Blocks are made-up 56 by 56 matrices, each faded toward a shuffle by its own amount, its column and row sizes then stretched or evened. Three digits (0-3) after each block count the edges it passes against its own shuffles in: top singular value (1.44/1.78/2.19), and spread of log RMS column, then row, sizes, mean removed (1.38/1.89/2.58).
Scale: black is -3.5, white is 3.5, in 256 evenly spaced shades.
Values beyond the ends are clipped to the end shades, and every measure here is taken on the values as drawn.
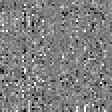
1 3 1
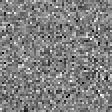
2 0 0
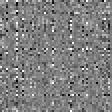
2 3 2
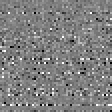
0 1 3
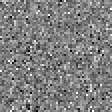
0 1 0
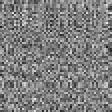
3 2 0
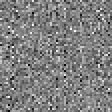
2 2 0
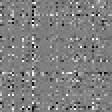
1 3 3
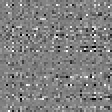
2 2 3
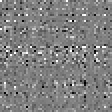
2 2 3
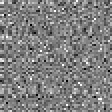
3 1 0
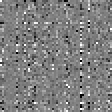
2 3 2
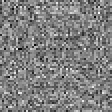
2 0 2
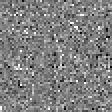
0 1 1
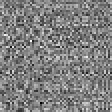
3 0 2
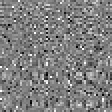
3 1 0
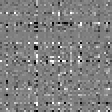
2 3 3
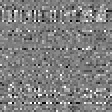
3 0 3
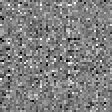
2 2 1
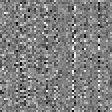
3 3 0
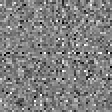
2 1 2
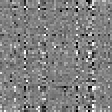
3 3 2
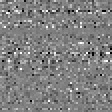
2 0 3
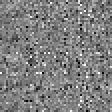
1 2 1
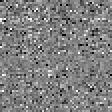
1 0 2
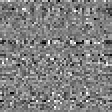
2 0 3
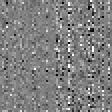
1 3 0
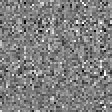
1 2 2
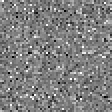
0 0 1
